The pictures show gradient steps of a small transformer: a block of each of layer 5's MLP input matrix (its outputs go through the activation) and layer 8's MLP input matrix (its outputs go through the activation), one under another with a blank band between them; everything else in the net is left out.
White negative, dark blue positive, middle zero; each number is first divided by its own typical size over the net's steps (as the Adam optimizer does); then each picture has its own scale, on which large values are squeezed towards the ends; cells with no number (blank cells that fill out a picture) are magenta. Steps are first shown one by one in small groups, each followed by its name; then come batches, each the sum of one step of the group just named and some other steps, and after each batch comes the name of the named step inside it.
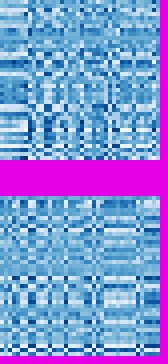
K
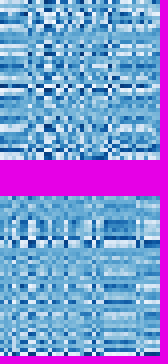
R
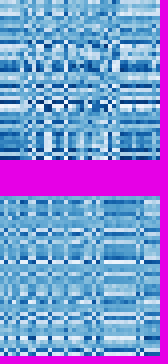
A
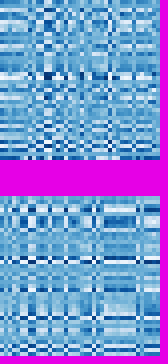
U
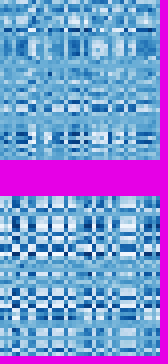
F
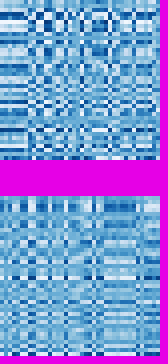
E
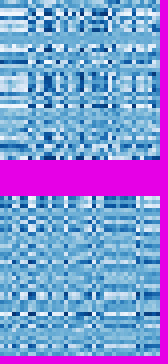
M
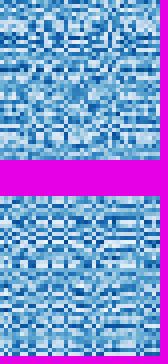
E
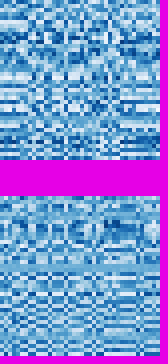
E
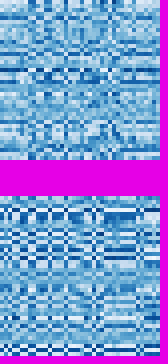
U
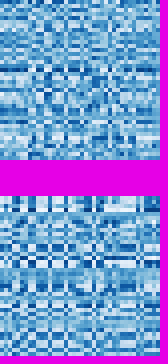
U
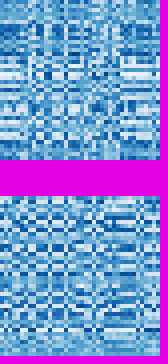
F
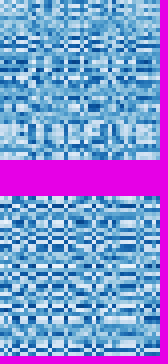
K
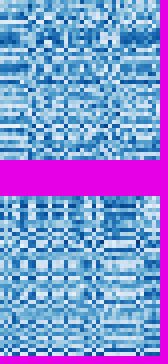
E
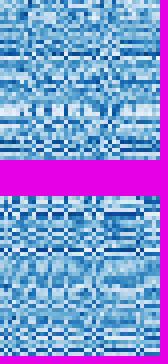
R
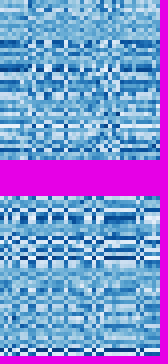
U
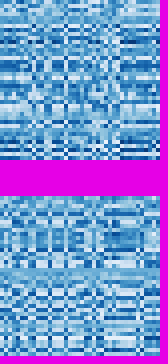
A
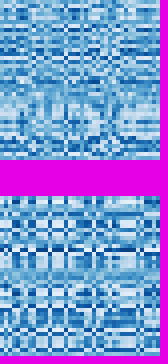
F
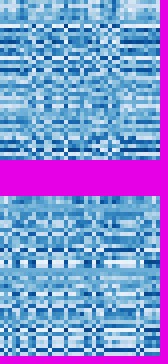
A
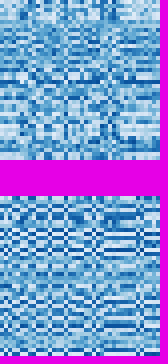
R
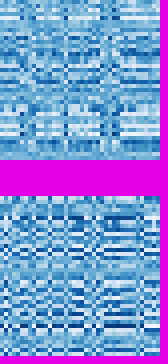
F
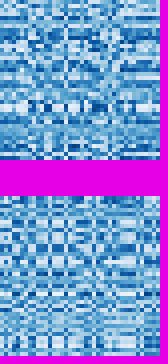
A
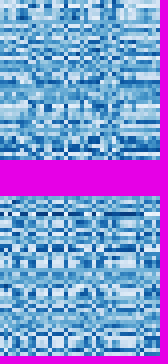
A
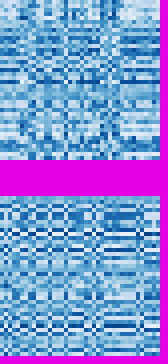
M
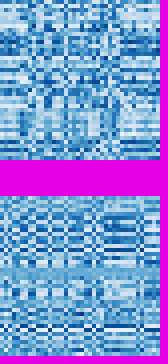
M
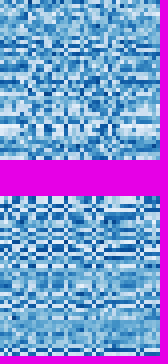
R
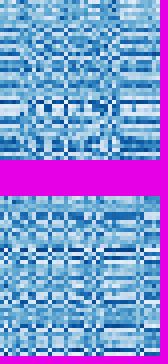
A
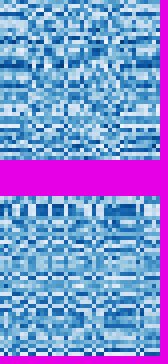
E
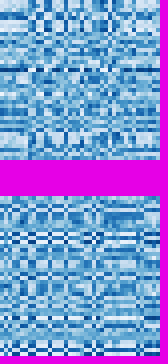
E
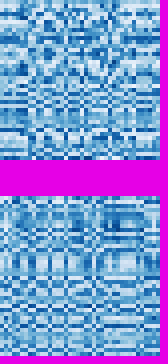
E
